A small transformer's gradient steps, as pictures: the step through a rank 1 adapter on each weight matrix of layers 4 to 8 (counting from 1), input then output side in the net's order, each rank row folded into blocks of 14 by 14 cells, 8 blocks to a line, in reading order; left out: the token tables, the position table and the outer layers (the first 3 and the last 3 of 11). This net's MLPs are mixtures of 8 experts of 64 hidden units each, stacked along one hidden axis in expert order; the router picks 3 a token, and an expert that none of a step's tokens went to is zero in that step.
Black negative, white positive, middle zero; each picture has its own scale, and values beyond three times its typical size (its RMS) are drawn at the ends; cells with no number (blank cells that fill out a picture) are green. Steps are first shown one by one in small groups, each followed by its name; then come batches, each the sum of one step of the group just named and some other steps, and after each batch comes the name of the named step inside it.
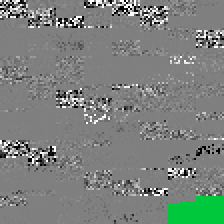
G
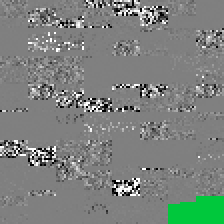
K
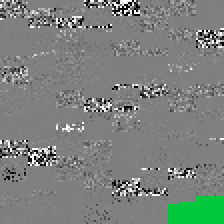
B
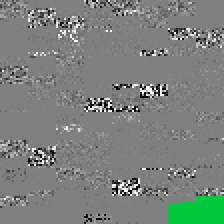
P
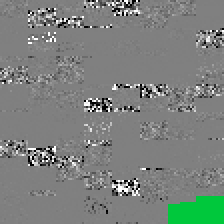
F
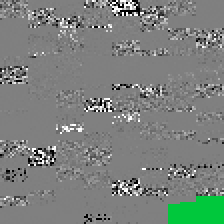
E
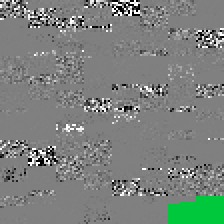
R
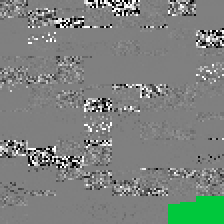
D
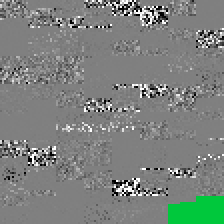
B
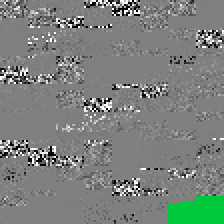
B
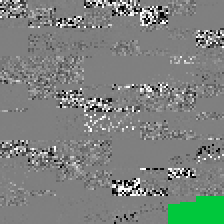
G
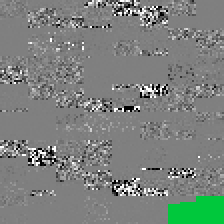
K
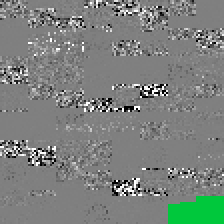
K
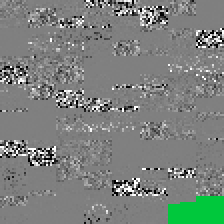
K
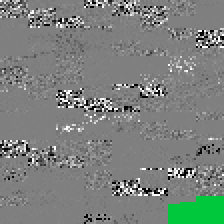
G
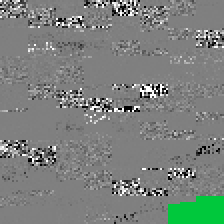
G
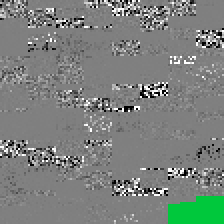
D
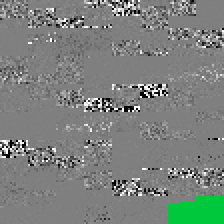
D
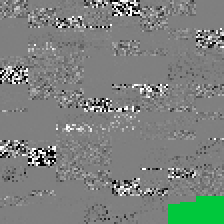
R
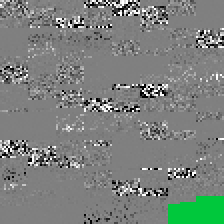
B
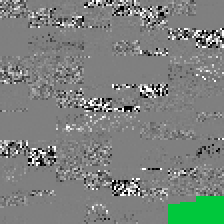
G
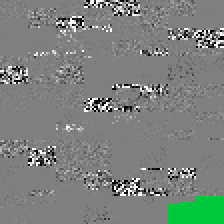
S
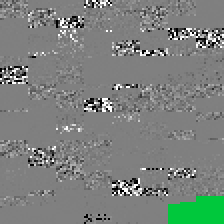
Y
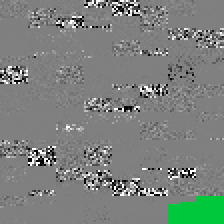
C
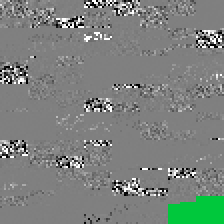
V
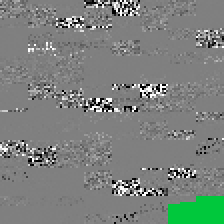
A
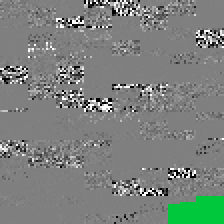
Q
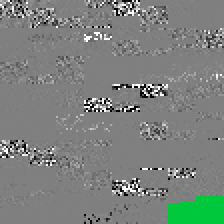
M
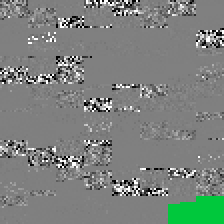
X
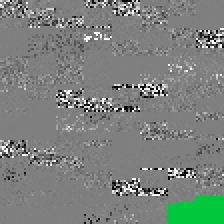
M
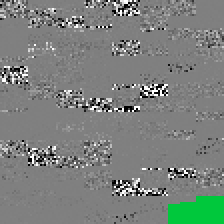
A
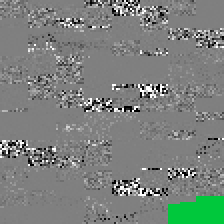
A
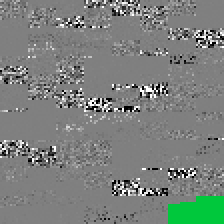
Q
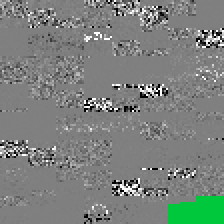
M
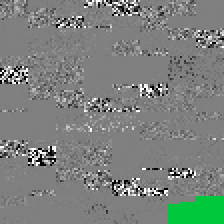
C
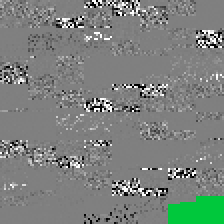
V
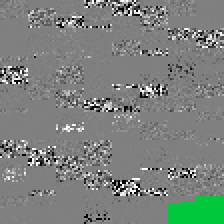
C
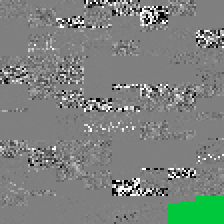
Q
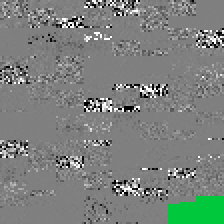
V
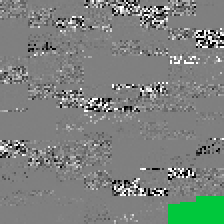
S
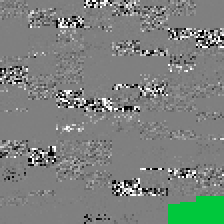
Y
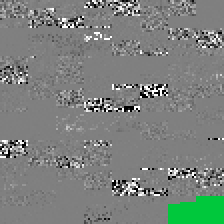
V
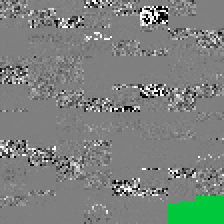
V
